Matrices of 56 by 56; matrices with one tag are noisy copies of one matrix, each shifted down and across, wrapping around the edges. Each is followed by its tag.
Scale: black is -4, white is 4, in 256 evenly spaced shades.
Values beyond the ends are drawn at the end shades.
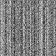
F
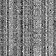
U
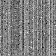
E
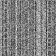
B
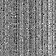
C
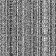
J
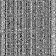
B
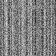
F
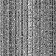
C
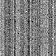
U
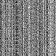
J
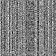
E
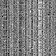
C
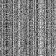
J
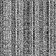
U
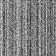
F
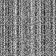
F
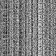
C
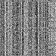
U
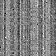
U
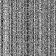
J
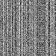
E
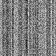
U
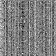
J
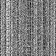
C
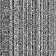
E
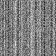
F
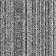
E
